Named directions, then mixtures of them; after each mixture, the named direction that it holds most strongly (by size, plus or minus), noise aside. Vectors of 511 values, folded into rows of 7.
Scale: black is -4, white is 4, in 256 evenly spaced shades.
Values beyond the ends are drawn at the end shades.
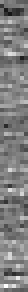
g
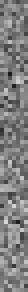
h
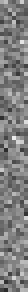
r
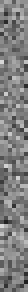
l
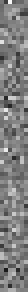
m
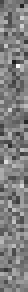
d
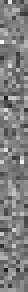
m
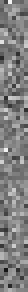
m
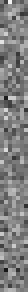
m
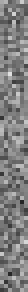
r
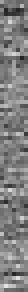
g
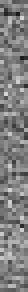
l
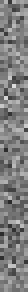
h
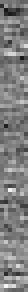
g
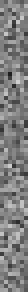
h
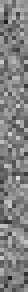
l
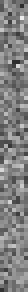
d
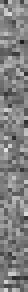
r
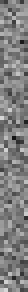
r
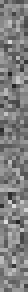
h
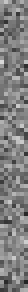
l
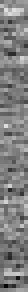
g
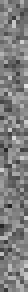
r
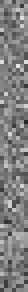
l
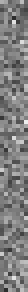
r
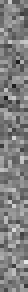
h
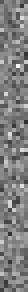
d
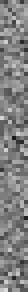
r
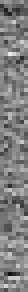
g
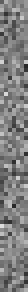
l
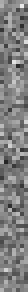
d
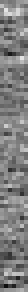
g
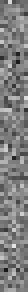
m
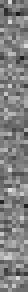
g
